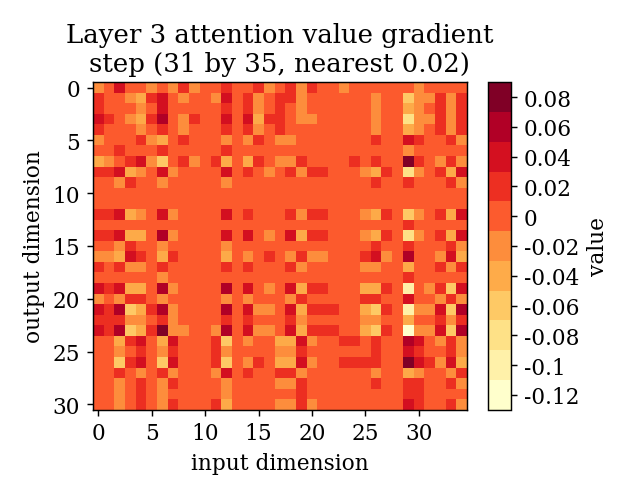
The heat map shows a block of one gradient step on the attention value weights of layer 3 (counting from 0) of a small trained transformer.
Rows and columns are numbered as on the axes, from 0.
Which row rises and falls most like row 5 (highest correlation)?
7
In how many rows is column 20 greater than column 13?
7
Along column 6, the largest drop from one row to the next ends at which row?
24
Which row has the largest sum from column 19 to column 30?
26
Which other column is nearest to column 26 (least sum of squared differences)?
33
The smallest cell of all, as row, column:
23, 29
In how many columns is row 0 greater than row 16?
13
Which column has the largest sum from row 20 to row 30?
30
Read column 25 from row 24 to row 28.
0 0 0.02 0 0
